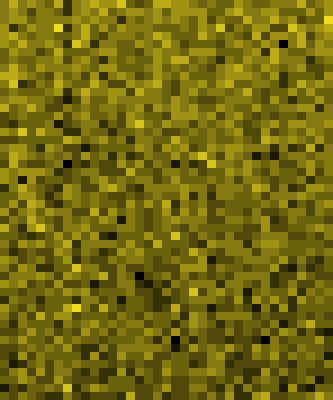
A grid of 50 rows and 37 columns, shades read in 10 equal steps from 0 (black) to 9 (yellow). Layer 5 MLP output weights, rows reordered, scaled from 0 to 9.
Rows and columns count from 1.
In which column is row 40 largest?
5
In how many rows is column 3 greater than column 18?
22
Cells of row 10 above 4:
20
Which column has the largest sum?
3
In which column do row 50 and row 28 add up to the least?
14
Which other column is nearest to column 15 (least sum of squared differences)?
26
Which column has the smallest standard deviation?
6
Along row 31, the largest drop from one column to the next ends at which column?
9
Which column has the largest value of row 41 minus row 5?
35
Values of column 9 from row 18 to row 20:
6 3 3
